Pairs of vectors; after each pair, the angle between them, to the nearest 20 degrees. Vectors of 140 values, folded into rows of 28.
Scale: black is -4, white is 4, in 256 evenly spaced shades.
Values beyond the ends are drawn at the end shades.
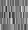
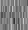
60 degrees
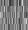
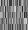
40 degrees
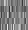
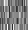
40 degrees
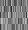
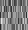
20 degrees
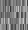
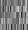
40 degrees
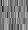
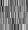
40 degrees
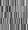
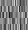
100 degrees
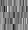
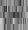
40 degrees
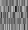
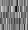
40 degrees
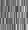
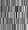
20 degrees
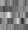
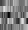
160 degrees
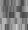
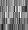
120 degrees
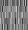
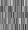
100 degrees
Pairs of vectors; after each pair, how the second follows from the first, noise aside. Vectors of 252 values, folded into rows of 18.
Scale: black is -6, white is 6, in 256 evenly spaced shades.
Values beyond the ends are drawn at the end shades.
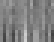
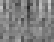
reversed, negated.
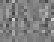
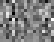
scaled up.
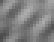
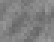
wrapped around, negated, shrunk.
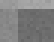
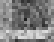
wrapped around, scaled up.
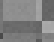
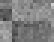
reversed, negated.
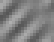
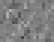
wrapped around, partly zeroed.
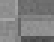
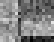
scaled up.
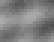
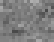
wrapped around, partly zeroed.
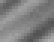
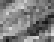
wrapped around, scaled up.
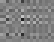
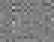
wrapped around, negated, shrunk.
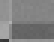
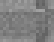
wrapped around, negated, shrunk.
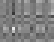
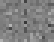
wrapped around, partly zeroed.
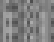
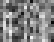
scaled up.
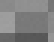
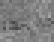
wrapped around, partly zeroed.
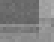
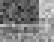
scaled up.
